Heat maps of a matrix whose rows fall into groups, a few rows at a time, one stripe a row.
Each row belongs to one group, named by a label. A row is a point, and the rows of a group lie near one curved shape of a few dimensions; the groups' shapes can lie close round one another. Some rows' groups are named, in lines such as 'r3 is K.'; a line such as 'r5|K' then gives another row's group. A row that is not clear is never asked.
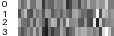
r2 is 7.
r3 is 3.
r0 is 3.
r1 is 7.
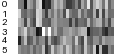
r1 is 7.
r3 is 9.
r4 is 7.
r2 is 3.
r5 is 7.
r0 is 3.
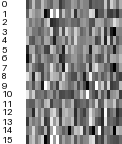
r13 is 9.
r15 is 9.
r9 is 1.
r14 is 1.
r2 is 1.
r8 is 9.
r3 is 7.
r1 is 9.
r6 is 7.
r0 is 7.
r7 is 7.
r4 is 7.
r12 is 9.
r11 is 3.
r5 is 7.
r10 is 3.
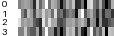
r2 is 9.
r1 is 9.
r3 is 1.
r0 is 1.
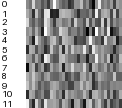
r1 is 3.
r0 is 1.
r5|7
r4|9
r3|1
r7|7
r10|7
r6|1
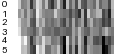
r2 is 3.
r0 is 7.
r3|3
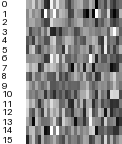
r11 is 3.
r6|9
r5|7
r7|3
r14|9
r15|7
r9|3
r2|9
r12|9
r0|9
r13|9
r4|9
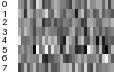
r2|1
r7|7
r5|1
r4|9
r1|9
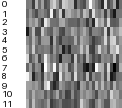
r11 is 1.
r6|7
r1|7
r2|1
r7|1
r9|1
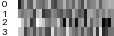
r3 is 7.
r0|7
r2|3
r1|1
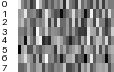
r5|7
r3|1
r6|1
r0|7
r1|1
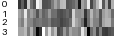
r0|3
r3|9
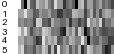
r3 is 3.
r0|9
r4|9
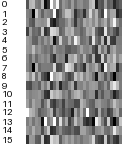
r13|1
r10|9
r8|9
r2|3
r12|3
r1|9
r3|9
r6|7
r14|1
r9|3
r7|9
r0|9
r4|7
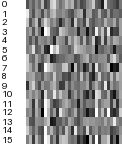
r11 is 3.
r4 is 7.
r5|9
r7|3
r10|1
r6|3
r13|3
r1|9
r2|7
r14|7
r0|9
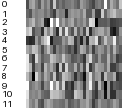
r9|9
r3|7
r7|7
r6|9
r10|9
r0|7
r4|3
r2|9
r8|9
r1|7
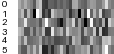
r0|1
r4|1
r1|1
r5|3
